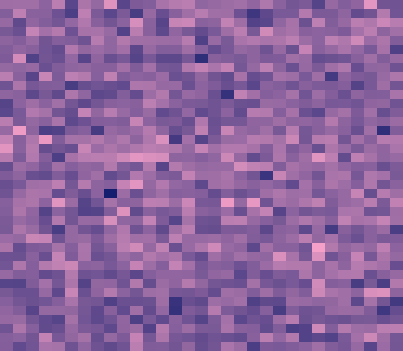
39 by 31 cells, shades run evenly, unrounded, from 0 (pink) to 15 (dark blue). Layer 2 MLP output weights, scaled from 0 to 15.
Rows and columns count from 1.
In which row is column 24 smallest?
6
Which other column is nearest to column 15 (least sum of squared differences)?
27
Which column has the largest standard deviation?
11
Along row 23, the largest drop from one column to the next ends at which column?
18
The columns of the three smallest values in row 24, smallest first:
10, 21, 15
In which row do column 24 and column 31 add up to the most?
26
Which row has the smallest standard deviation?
12
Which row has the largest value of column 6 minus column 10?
24
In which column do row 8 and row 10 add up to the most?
28
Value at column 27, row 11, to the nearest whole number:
9
